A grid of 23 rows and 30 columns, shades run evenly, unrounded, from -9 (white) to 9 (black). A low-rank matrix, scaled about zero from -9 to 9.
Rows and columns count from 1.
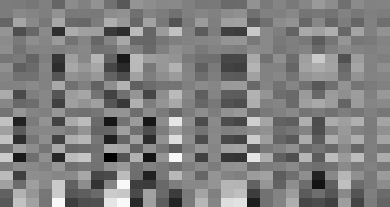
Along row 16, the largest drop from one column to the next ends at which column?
20
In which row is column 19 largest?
18
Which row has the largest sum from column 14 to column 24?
7
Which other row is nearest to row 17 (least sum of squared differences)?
3
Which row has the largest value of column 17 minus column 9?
23
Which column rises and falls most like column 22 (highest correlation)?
12
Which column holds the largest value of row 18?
9
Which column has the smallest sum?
14
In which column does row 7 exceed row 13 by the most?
10
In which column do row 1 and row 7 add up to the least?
25
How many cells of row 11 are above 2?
7
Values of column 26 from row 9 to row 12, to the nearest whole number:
-2 1 -2 -2
